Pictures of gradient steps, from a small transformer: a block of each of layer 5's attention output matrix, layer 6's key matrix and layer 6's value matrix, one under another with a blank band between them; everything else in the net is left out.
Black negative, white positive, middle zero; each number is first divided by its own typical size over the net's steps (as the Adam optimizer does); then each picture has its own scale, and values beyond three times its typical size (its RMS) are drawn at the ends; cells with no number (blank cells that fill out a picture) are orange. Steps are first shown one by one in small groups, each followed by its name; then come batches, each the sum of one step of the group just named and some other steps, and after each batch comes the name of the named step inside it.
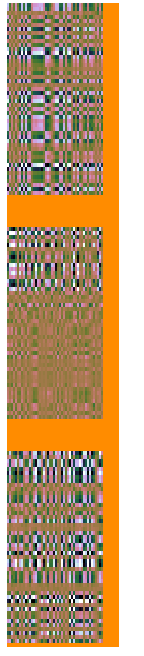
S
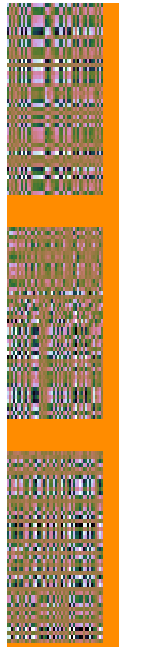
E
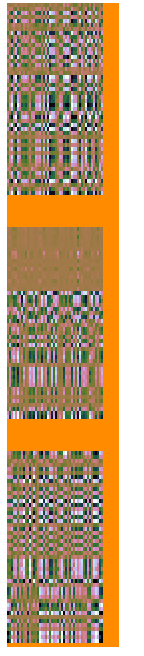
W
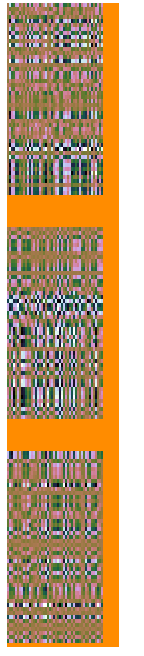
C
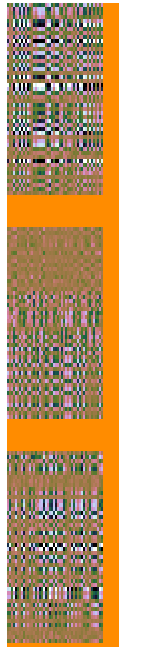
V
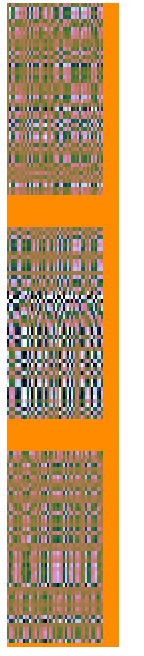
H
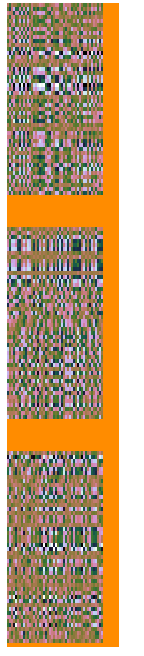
V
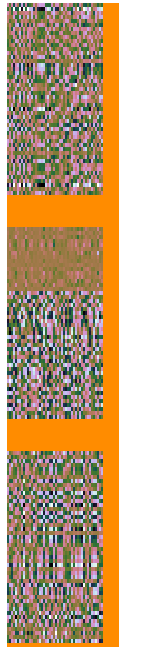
W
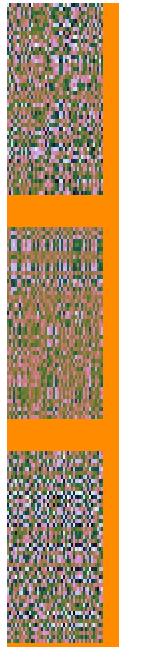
E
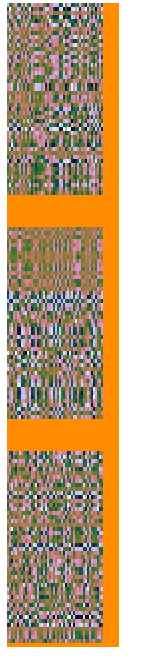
H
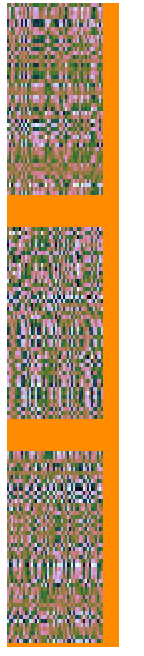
H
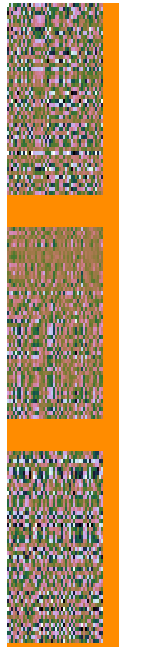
E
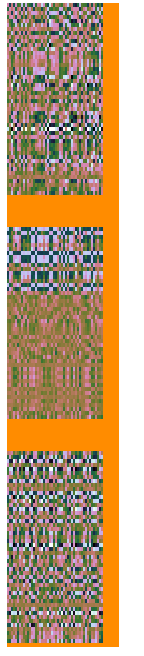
W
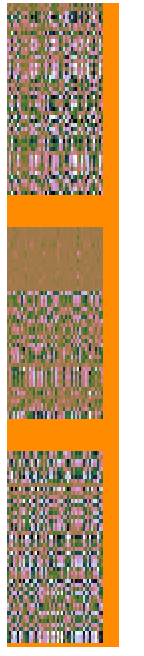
W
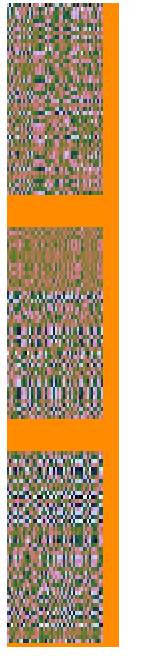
H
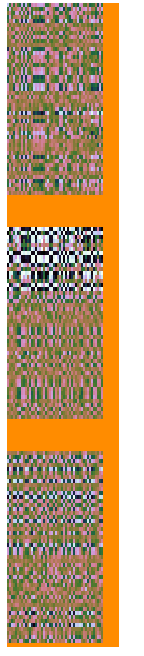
H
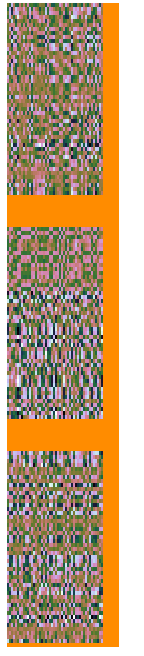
H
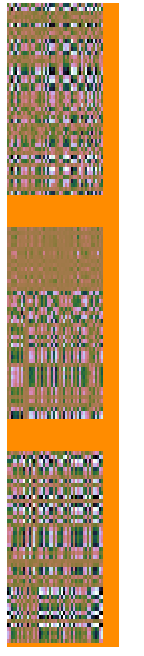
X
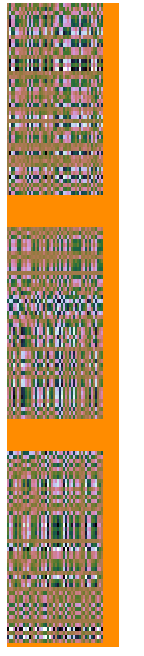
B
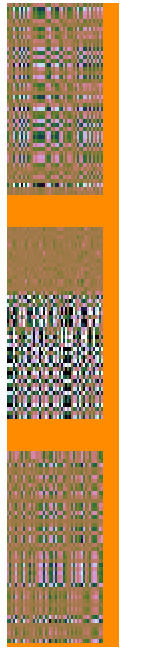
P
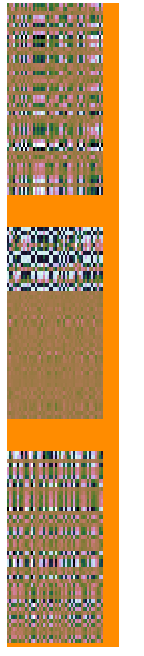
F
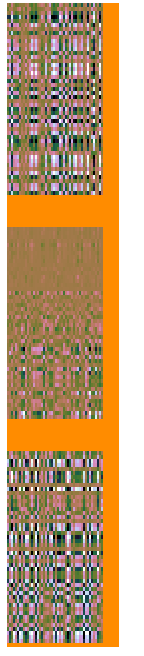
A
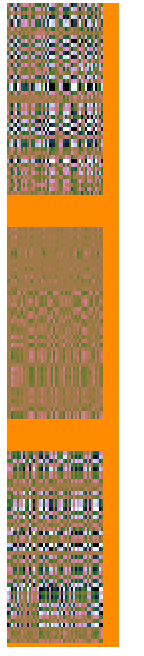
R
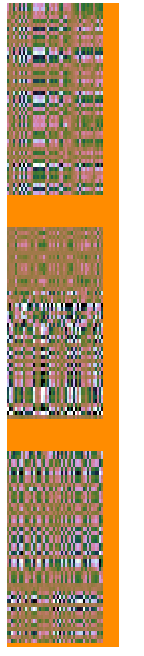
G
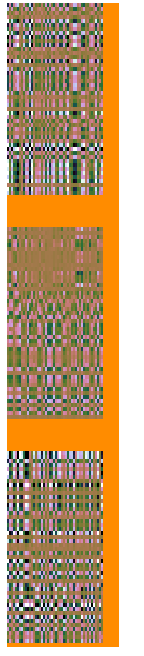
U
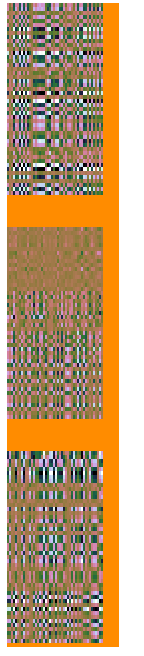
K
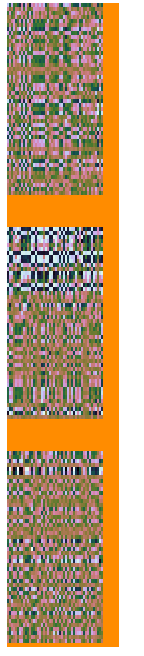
G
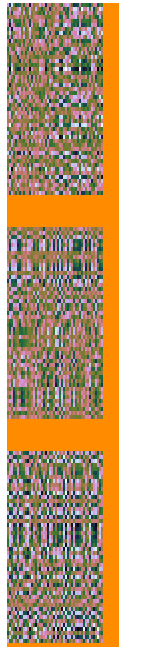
B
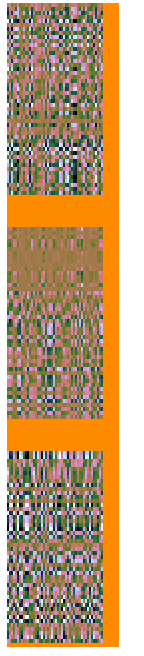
U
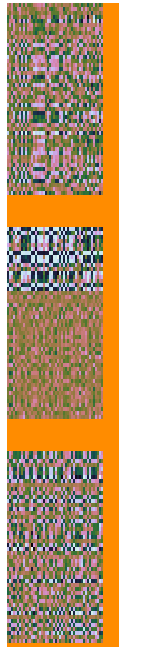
A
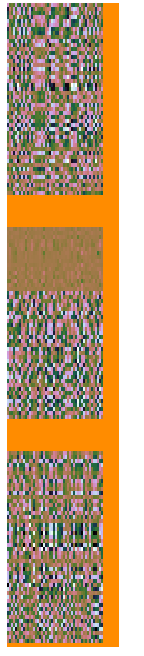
R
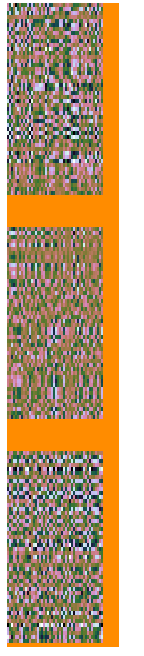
X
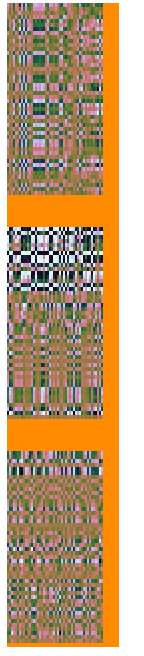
G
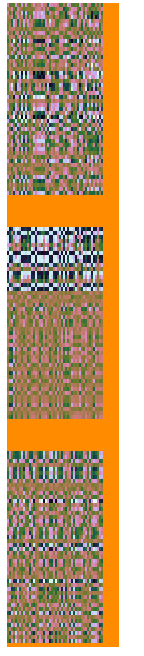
R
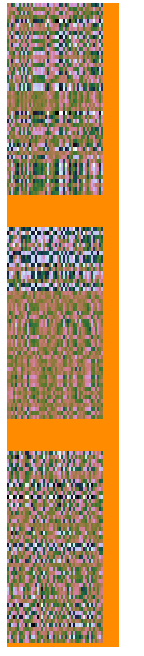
U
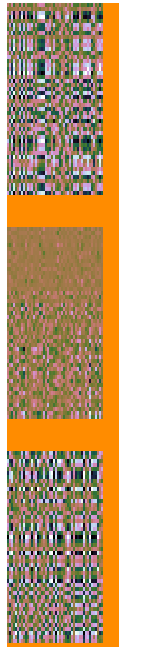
A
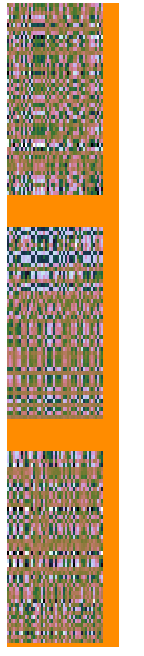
F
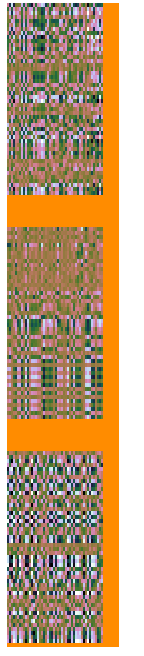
F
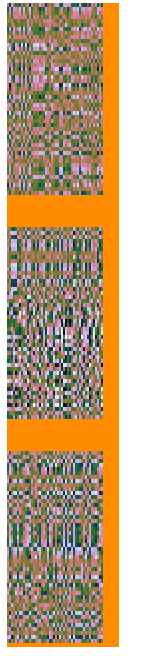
P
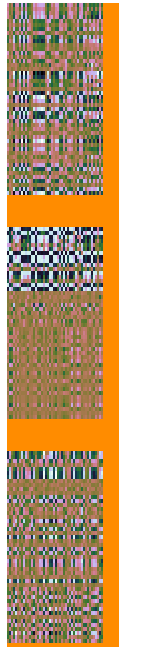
K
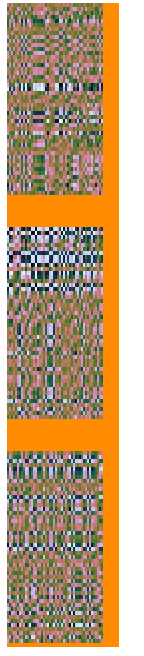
A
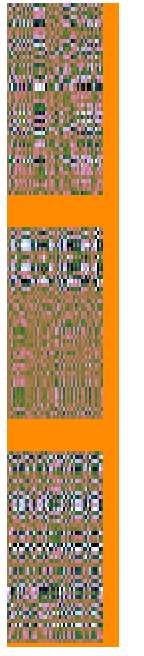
R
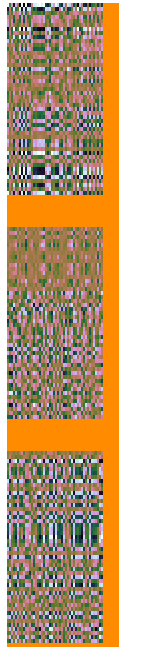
P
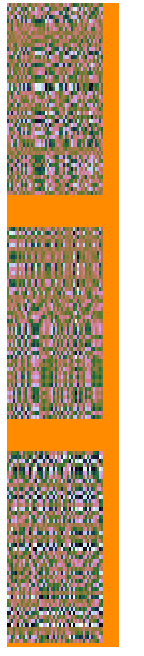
R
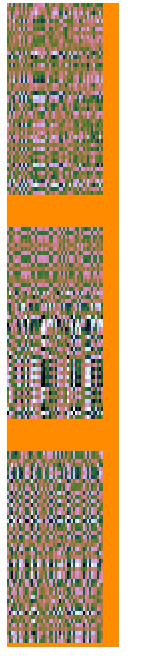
G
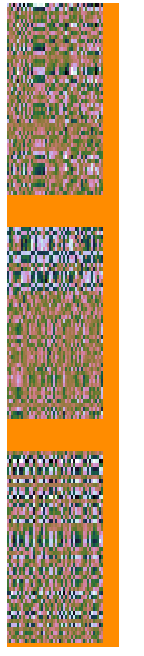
X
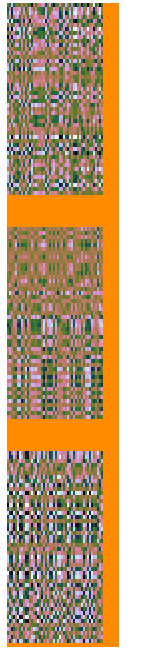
U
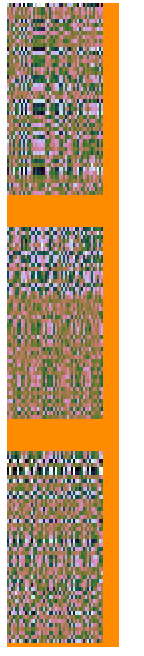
K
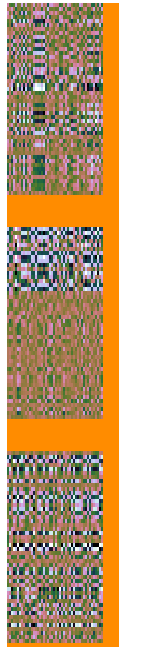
R
